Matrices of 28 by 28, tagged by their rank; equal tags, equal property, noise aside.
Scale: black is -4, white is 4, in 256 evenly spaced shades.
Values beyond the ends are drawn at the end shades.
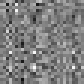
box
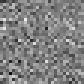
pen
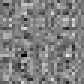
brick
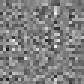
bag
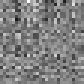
brick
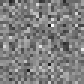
pen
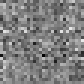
bag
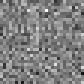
pen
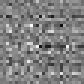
brick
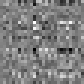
box
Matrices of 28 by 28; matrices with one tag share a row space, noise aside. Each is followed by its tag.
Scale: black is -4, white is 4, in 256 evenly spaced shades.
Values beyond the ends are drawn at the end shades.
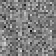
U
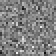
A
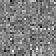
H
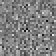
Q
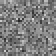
A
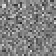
U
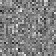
A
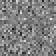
U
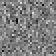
U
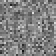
A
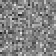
A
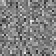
U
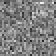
H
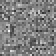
H
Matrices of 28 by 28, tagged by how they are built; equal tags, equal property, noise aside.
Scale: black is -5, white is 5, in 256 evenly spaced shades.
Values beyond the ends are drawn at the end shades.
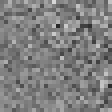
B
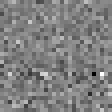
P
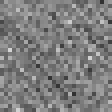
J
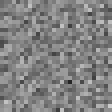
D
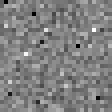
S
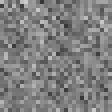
J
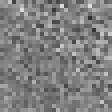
B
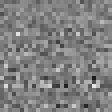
P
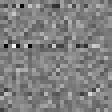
P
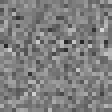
P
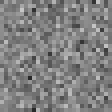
D
